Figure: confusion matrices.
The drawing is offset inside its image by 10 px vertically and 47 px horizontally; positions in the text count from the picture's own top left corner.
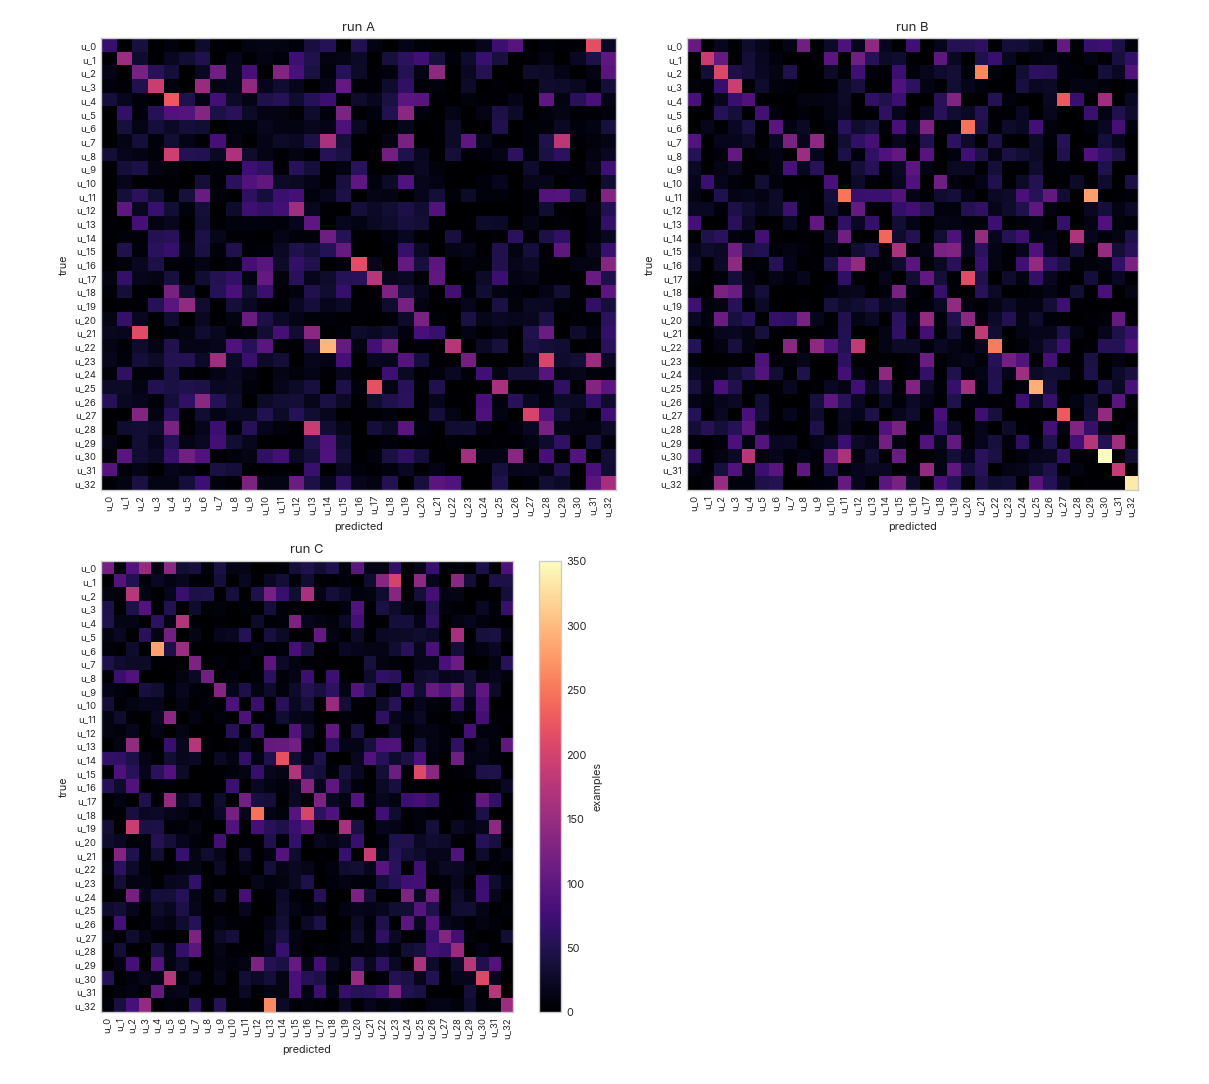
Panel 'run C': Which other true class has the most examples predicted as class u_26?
u_15
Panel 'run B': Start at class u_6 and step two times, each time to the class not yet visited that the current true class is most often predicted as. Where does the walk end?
u_17
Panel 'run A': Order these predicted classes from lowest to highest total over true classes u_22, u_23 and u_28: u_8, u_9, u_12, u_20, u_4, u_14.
u_12, u_20, u_8, u_9, u_4, u_14
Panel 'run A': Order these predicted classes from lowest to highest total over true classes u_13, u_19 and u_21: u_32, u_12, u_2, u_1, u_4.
u_1, u_12, u_4, u_32, u_2
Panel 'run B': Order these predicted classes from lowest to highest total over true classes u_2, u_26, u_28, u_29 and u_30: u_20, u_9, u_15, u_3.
u_20, u_9, u_3, u_15
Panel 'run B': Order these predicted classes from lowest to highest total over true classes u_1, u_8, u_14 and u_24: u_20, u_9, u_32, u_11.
u_9, u_20, u_32, u_11
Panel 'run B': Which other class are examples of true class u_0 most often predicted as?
u_13
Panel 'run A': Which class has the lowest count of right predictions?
u_6
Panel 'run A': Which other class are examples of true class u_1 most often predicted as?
u_32
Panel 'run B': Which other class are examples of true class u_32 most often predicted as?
u_2
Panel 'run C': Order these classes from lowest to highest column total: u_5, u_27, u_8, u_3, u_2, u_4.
u_8, u_27, u_3, u_4, u_5, u_2
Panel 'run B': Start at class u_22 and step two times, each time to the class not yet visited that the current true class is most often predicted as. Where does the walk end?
u_25
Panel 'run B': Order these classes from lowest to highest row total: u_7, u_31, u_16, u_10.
u_10, u_7, u_31, u_16
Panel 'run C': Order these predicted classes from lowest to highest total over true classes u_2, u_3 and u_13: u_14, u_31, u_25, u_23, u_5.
u_31, u_25, u_5, u_14, u_23
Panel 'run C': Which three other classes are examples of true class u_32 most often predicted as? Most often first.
u_13, u_3, u_2
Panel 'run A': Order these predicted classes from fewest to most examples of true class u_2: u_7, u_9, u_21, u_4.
u_4, u_9, u_7, u_21
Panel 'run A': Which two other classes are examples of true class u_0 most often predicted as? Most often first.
u_31, u_26
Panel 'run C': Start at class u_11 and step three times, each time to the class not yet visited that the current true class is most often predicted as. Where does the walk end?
u_7
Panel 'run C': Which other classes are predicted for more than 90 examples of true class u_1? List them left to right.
u_22, u_23, u_25, u_28
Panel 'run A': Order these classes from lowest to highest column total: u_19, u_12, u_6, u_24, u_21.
u_24, u_21, u_12, u_6, u_19
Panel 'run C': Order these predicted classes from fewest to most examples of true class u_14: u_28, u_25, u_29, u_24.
u_29, u_24, u_25, u_28
